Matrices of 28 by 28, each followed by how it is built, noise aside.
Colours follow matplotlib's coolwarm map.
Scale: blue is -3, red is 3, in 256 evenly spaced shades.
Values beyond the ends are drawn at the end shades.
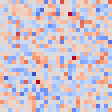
blocks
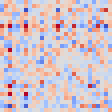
low rank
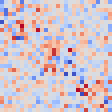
block diagonal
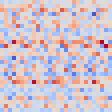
repeating columns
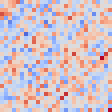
Hankel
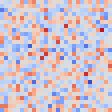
repeating columns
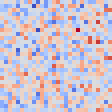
repeating rows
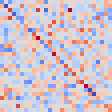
diagonal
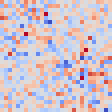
block diagonal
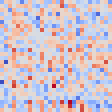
blocks
